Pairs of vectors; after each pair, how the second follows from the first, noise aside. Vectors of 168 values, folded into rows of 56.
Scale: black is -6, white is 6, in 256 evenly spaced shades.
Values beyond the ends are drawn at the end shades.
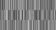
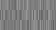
reversed, shrunk.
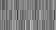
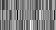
scaled up.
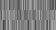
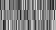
scaled up.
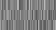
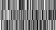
scaled up.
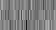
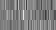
wrapped around, negated.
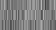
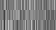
wrapped around, negated.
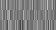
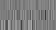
wrapped around, negated, partly zeroed.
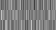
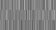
reversed, shrunk.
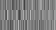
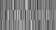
wrapped around, negated.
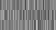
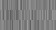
reversed, shrunk.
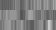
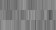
wrapped around, negated, shrunk.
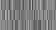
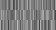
wrapped around, negated.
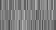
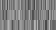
wrapped around, negated.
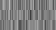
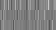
wrapped around, negated, partly zeroed.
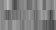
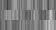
negated.
